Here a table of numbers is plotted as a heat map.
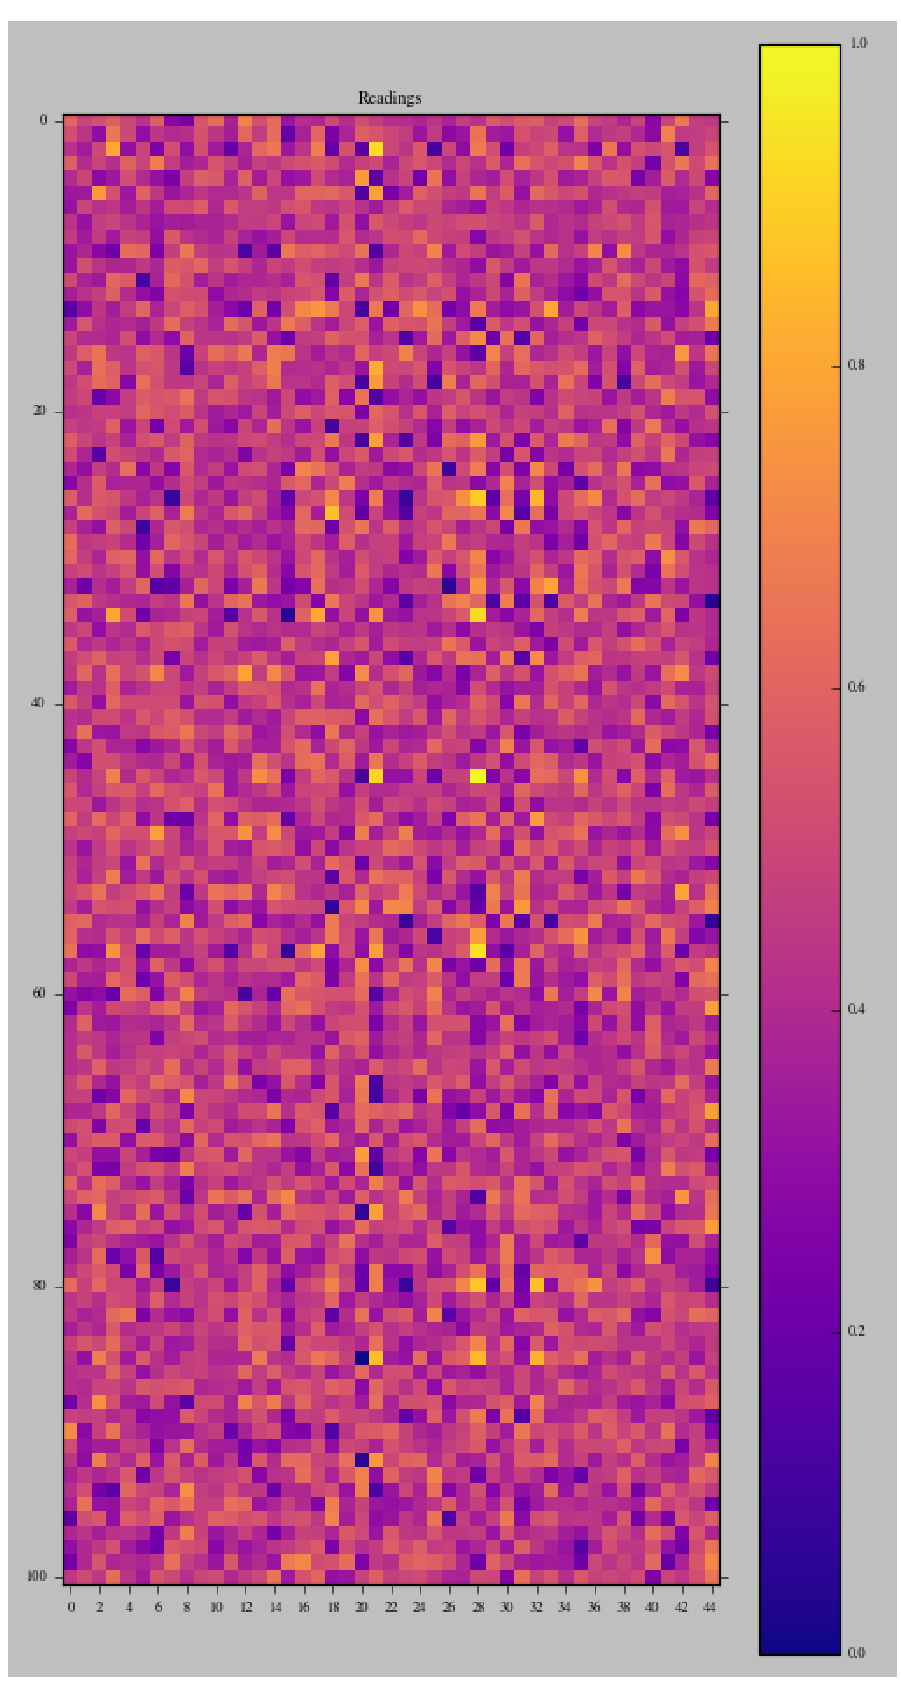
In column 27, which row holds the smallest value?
68
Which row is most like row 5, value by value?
85
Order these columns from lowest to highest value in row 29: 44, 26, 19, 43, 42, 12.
42, 12, 44, 43, 19, 26
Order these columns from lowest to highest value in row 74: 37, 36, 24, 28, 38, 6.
28, 38, 36, 37, 24, 6
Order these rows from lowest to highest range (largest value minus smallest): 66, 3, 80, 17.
3, 66, 17, 80
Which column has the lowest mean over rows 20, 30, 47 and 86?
30
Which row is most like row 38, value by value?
49
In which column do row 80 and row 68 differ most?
44
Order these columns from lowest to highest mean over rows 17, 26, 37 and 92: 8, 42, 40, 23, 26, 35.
23, 8, 40, 42, 26, 35
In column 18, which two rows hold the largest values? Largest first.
27, 37
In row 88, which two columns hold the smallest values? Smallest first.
8, 0
